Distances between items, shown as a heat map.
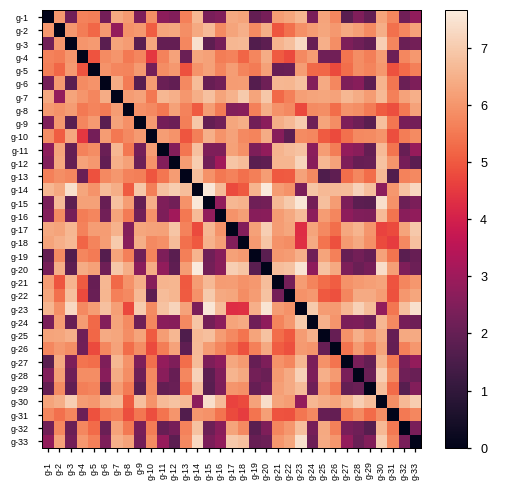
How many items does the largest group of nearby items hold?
16
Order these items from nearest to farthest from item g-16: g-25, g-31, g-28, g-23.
g-28, g-31, g-25, g-23
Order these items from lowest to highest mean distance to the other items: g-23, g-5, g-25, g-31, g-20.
g-20, g-31, g-5, g-25, g-23
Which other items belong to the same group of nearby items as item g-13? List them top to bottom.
g-4, g-25, g-26, g-31
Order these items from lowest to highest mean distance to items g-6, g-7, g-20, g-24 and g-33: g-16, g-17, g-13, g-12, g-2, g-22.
g-12, g-16, g-2, g-13, g-22, g-17
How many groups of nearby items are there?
6
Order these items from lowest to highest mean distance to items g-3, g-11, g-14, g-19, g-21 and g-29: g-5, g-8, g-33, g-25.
g-33, g-5, g-8, g-25
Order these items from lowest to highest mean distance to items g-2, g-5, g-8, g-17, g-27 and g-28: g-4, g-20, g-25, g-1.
g-1, g-20, g-4, g-25
